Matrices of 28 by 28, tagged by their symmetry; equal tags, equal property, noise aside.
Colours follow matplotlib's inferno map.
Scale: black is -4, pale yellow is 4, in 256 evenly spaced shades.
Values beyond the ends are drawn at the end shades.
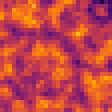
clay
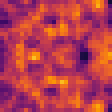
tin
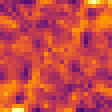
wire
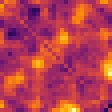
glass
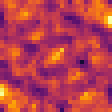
wire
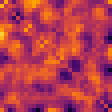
glass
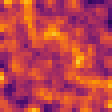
clay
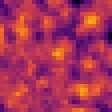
clay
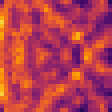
tin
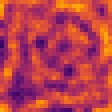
clay
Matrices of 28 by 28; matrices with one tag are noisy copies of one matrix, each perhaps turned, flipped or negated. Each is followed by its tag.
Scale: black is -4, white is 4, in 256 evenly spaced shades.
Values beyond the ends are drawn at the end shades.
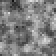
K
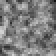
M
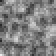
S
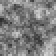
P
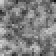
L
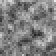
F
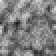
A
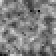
L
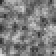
S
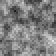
K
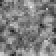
L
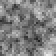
P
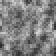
A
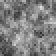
P
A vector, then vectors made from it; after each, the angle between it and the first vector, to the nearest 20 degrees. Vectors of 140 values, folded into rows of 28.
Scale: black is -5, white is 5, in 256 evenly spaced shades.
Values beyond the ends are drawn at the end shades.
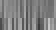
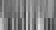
160 degrees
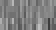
140 degrees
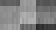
80 degrees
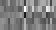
100 degrees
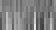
60 degrees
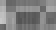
100 degrees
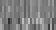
120 degrees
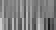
160 degrees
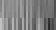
140 degrees
